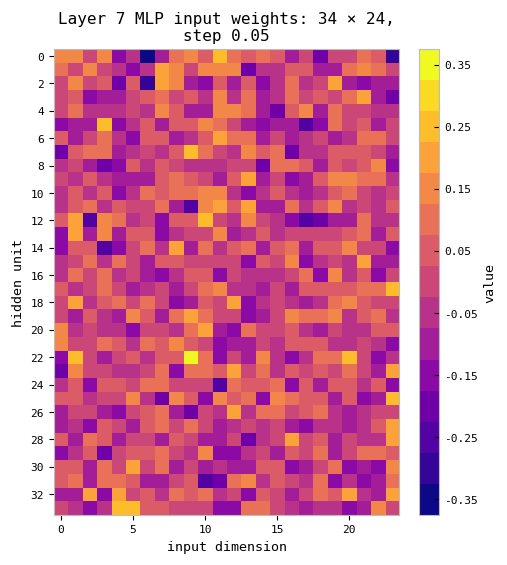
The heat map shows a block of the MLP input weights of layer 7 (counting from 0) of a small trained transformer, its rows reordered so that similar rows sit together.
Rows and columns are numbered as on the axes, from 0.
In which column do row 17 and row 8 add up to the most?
22
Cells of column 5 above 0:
10
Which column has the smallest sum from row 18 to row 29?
11
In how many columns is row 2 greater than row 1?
7
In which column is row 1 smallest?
13
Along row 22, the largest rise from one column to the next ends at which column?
1
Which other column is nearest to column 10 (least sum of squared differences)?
21
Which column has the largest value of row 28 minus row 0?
23
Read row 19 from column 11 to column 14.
0 0 -0.15 -0.1
